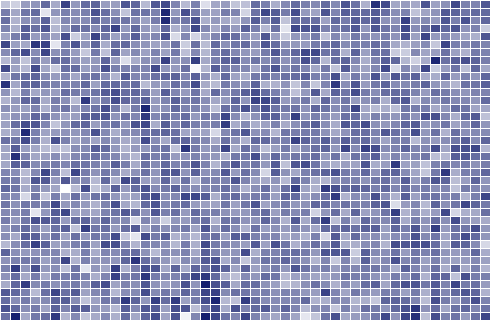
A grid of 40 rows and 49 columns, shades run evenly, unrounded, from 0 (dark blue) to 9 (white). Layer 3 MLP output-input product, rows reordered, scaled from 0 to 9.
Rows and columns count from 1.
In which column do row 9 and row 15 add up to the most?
20
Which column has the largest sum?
29
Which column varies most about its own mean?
21
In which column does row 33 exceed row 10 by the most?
34
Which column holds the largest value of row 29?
8
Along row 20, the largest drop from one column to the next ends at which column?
2
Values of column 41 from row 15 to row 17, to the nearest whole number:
4 3 4
